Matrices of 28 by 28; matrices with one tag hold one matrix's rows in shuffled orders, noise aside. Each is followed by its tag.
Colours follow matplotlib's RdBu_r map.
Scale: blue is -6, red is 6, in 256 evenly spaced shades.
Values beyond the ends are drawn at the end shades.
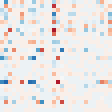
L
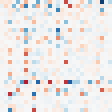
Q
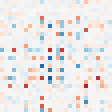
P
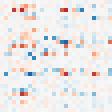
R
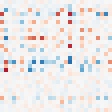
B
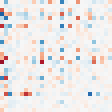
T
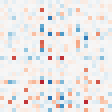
P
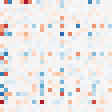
T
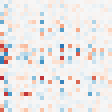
T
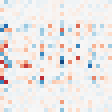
T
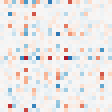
Q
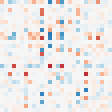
P
